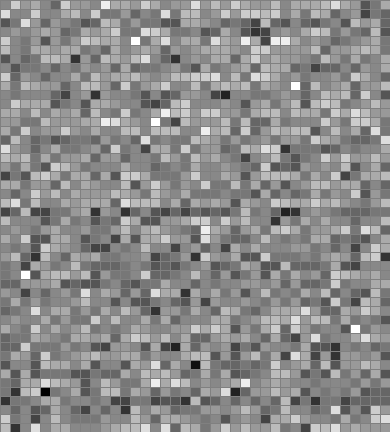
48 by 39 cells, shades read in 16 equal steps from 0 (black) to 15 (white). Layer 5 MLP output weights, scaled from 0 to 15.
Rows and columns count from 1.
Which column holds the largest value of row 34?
34
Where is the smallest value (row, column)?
44, 5
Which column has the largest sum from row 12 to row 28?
21
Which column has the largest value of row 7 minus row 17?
15
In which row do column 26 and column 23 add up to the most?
2
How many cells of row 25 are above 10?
7
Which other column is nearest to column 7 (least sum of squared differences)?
31
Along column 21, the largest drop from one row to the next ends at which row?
28
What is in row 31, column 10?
5
